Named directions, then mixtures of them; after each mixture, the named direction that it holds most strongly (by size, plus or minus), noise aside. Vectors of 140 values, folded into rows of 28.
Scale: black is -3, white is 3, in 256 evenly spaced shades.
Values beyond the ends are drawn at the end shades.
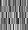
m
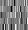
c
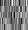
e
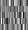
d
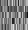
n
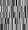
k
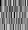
e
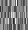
k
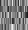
n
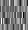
d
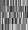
n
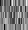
e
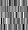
d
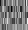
n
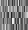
n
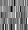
c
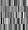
d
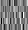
d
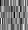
e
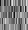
e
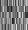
n
